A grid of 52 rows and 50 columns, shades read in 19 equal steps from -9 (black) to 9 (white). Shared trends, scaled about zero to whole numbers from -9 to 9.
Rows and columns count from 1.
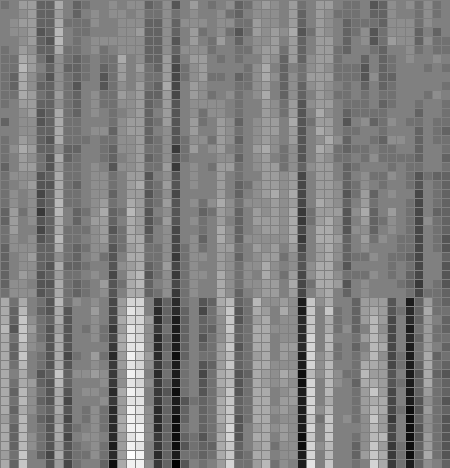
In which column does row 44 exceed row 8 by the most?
15
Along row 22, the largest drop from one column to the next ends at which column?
34
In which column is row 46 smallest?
46
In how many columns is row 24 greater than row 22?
13
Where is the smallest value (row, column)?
52, 20
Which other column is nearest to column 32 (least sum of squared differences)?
41
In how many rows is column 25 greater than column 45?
43
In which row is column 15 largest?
51
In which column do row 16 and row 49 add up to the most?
16
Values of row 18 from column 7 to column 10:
3 -2 -1 0
